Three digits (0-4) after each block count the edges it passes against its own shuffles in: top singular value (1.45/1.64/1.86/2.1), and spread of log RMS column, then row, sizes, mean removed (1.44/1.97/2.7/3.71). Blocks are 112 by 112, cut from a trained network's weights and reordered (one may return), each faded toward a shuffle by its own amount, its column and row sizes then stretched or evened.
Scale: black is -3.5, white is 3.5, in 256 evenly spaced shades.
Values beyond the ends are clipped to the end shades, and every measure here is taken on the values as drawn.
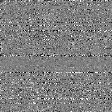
0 2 4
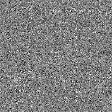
1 2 2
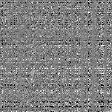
4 4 3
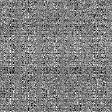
4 4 0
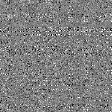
1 2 3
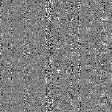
3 4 2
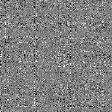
1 3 3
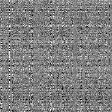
4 4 1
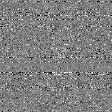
0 1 4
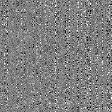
2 4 1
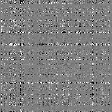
1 4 4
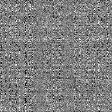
2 4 0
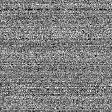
4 1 2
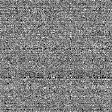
3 2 2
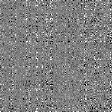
0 4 3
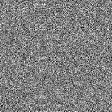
4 1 1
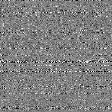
1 1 4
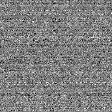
2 1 3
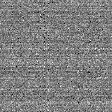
3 2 1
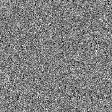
2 1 0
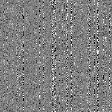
3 4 0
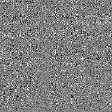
1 3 3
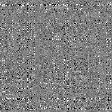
1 3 3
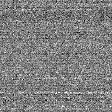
2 1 2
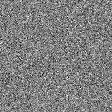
1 0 0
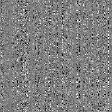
0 4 2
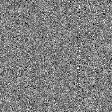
1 2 0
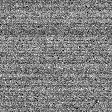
4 0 0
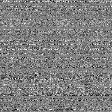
0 0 4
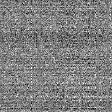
4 3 1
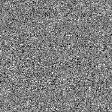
0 1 2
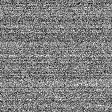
4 0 1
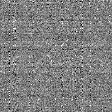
1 3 1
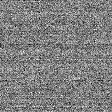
1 0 1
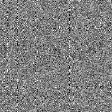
2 3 1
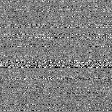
0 1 4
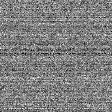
4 1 2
